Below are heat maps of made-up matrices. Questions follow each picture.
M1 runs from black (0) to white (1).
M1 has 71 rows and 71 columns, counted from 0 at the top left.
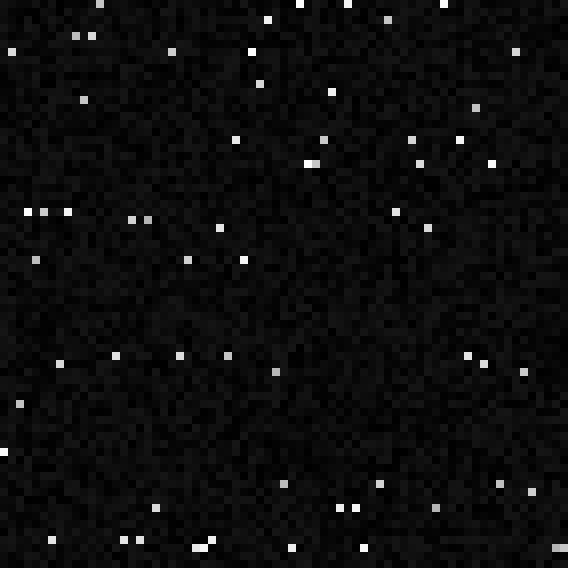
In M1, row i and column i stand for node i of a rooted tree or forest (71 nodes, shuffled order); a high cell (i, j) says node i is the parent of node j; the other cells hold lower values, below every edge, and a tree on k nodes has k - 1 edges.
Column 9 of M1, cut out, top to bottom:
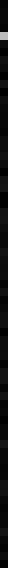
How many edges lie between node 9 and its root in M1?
6
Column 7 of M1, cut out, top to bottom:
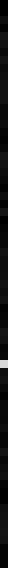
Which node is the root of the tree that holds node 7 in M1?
68
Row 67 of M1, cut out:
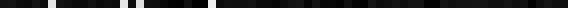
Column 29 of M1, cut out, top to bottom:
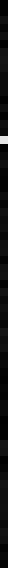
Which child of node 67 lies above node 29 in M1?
17
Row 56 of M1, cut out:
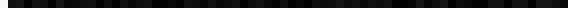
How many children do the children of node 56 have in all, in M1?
4
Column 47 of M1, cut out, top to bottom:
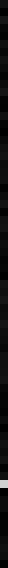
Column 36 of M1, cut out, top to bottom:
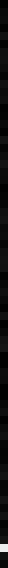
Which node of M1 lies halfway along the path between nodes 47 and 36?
45
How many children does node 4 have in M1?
2
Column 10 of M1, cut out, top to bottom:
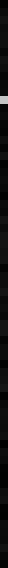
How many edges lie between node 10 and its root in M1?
3
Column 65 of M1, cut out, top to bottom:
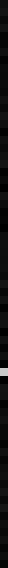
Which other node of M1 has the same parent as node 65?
34
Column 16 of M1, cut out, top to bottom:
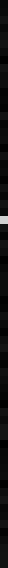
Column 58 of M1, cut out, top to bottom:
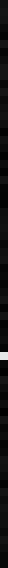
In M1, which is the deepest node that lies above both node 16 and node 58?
44
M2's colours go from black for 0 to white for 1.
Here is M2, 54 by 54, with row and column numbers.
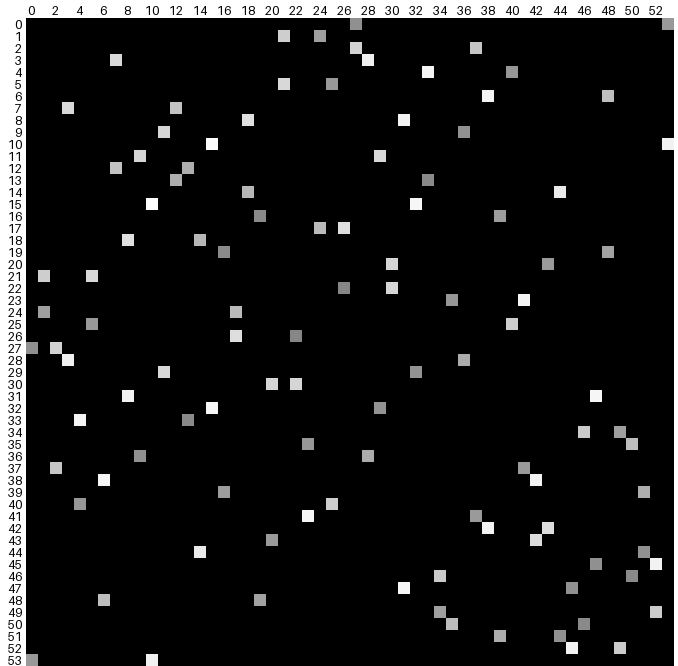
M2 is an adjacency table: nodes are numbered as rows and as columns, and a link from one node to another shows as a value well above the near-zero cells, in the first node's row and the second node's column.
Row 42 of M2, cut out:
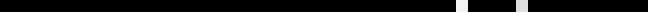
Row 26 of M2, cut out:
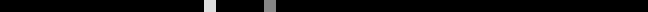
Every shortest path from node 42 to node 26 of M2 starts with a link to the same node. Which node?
node 43
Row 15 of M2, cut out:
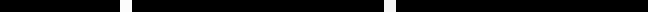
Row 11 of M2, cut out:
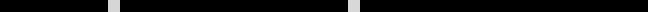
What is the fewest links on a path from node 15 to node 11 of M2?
3
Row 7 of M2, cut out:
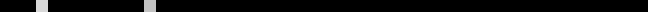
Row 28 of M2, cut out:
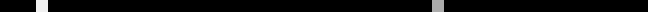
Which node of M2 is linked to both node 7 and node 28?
node 3
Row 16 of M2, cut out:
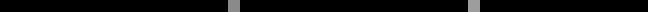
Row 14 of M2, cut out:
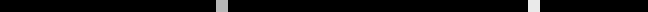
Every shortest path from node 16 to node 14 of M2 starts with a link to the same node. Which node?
node 39
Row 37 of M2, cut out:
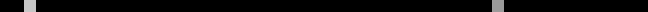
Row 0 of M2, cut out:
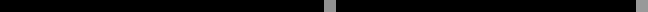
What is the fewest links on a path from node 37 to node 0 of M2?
3
